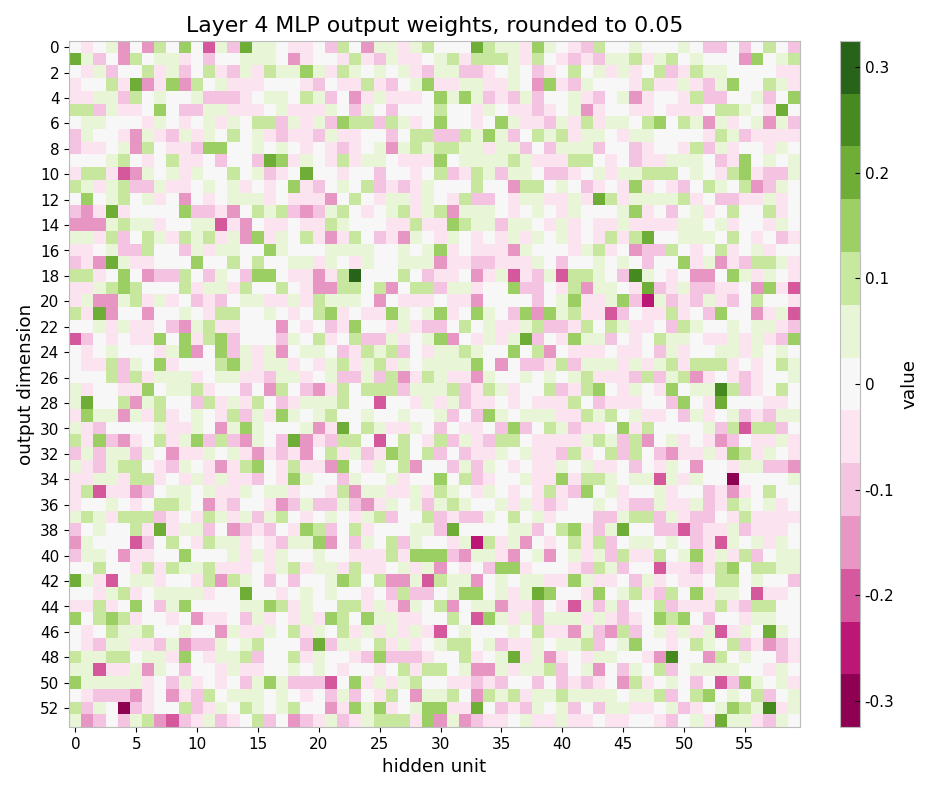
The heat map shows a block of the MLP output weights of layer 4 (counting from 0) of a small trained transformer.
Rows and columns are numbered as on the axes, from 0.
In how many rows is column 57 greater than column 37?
18
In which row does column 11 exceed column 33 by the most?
39
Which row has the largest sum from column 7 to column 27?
25
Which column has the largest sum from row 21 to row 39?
7
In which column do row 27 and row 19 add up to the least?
20
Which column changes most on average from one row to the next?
30
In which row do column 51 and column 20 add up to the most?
47
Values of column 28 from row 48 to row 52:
-0.1 -0.05 0.1 -0.15 0.05
